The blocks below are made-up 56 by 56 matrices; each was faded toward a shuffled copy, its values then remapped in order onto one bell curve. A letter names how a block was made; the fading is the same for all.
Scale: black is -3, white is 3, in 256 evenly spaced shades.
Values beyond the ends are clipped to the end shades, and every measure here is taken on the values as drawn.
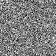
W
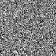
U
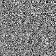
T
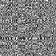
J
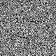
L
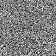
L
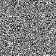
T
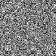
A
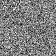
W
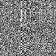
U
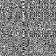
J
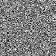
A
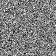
W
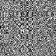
J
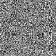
A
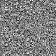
A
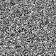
L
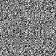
U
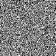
A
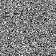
L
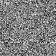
L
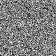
W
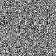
U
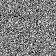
W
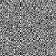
J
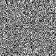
U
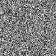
A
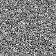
L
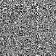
T
